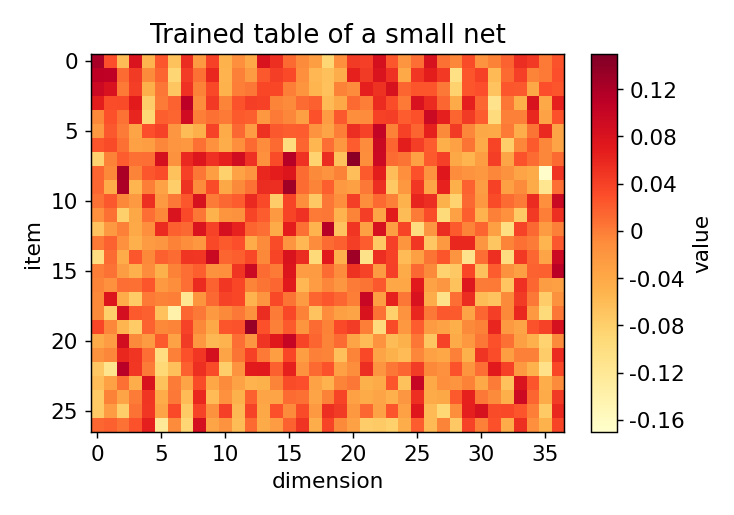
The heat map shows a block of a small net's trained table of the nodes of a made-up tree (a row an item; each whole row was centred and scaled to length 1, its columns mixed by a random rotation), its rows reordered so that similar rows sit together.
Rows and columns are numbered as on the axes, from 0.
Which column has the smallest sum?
35
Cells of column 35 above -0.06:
19
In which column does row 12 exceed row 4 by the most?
18
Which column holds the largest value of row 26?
8
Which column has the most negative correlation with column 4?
7
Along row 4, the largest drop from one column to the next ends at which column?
4
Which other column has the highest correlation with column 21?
32
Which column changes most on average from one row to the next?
27
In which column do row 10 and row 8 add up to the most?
36
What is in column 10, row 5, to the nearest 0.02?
-0.04
